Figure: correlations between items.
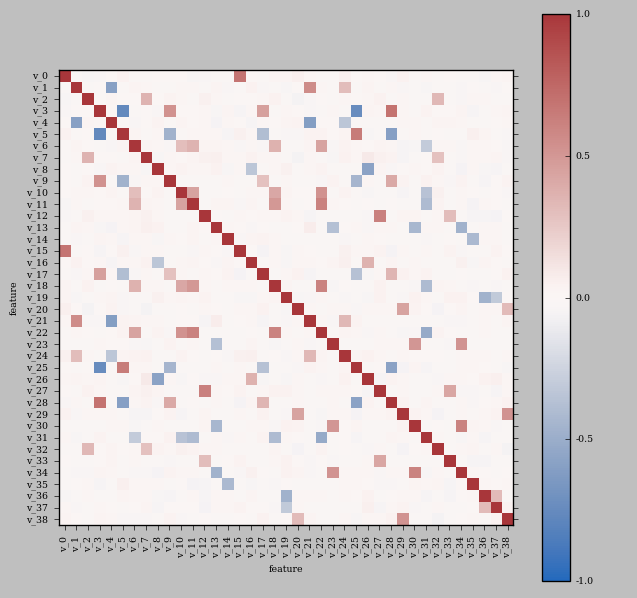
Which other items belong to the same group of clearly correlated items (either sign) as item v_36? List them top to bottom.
v_19, v_37
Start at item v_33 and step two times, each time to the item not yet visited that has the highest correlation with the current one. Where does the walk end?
v_12
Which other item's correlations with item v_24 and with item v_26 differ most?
v_8
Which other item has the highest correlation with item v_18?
v_22
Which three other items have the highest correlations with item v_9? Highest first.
v_3, v_28, v_17
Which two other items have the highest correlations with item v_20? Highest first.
v_29, v_38
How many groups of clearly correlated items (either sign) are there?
11
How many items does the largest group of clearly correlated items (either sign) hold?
6
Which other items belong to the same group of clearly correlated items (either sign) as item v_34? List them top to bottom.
v_13, v_23, v_30
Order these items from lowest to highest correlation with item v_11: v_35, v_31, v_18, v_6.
v_31, v_35, v_6, v_18
